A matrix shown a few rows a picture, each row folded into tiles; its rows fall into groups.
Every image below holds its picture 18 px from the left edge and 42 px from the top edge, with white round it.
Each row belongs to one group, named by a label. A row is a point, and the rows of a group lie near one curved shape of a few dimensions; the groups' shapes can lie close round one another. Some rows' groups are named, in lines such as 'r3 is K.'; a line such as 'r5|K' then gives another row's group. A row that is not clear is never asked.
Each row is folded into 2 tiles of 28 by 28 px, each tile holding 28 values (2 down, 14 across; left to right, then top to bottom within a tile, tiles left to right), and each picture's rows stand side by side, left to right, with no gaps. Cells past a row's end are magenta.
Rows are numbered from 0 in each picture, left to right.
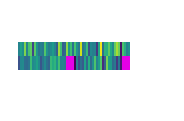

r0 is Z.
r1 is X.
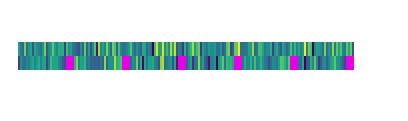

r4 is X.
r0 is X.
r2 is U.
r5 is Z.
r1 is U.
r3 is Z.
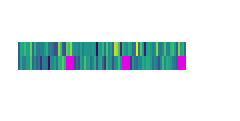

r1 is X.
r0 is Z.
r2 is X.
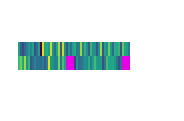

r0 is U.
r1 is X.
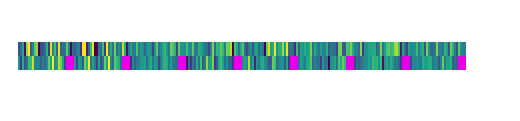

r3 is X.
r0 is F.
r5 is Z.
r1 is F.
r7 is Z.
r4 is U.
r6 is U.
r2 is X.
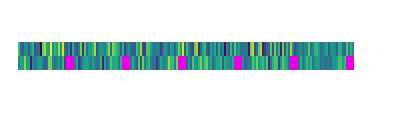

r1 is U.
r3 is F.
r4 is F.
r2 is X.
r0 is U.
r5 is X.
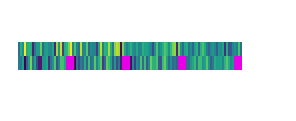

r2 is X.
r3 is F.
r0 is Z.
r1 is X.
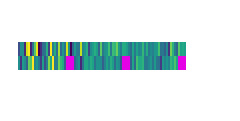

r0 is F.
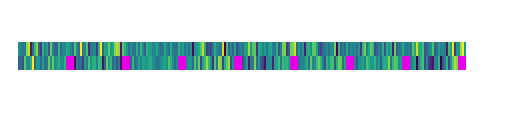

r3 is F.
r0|F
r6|F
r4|Z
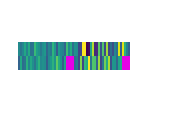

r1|F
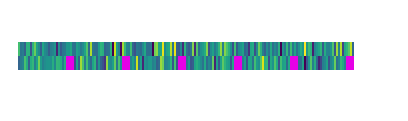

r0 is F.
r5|Z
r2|U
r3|U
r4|F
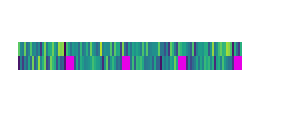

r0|X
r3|U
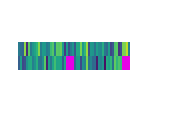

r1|Z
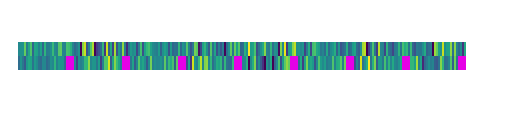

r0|Z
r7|U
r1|F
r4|Z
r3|F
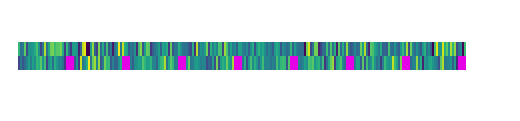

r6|X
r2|F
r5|F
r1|F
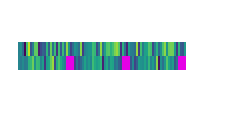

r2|U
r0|F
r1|U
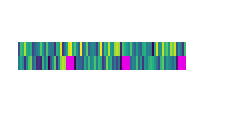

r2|U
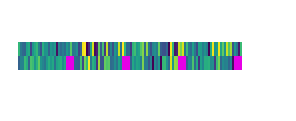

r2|Z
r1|F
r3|U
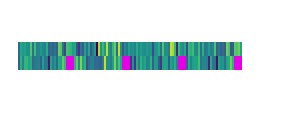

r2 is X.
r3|Z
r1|U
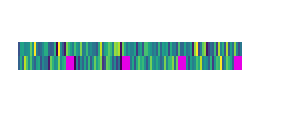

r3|F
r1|X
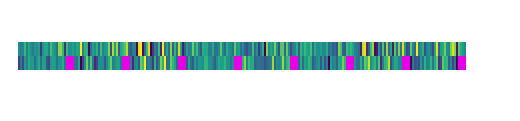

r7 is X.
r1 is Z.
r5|Z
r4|U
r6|F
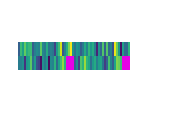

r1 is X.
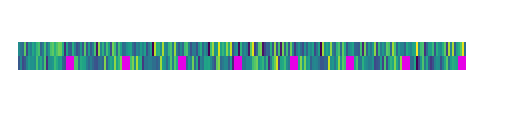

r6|U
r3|U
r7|Z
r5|U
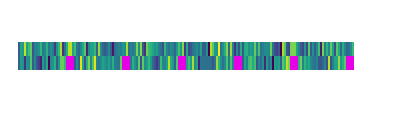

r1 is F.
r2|X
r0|Z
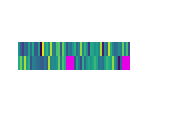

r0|U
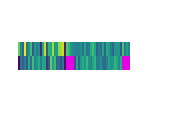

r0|X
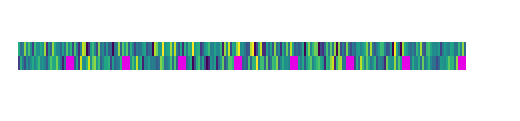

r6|Z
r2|U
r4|F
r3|Z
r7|X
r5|F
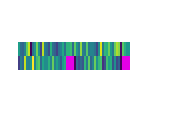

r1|X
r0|F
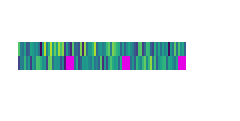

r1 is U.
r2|F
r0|U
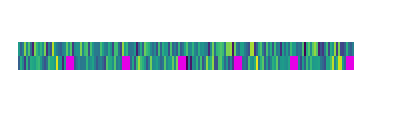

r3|X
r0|X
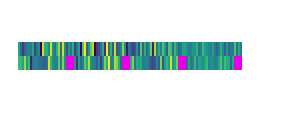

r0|U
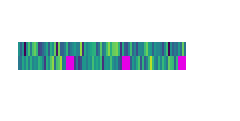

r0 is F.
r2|F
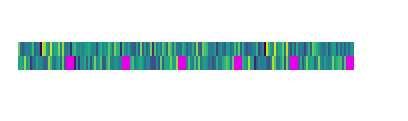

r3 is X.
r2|U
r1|X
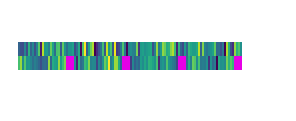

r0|U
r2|U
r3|Z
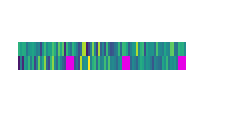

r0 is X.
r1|F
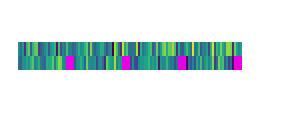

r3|X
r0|F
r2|U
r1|Z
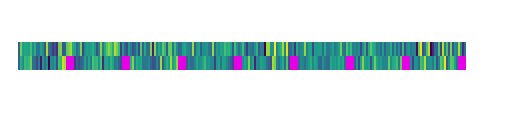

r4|U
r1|U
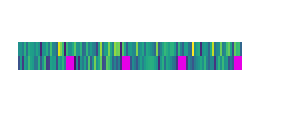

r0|X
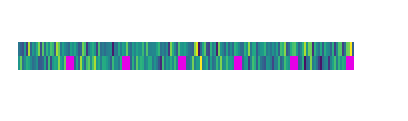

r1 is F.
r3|F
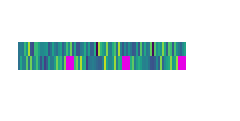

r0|X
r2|U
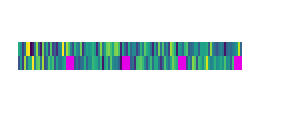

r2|X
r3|F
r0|F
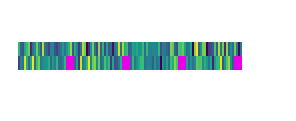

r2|Z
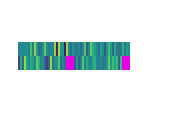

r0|Z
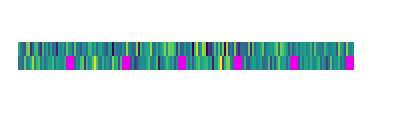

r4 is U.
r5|Z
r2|U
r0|F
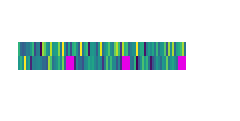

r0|U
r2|Z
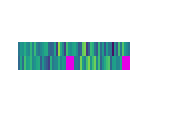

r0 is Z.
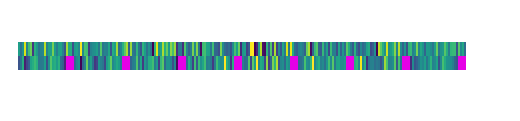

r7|X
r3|X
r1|Z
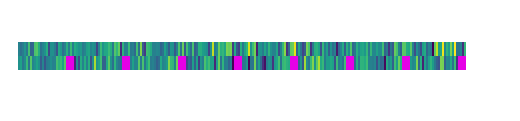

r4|Z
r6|Z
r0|X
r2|X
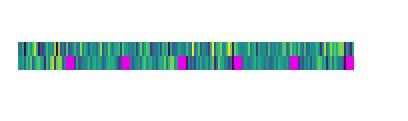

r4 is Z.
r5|U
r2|F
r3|X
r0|F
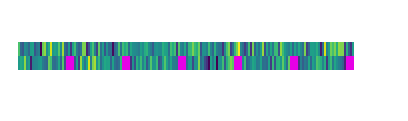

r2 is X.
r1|F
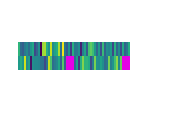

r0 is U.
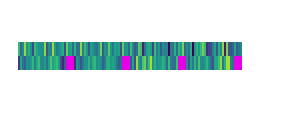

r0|X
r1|X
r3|F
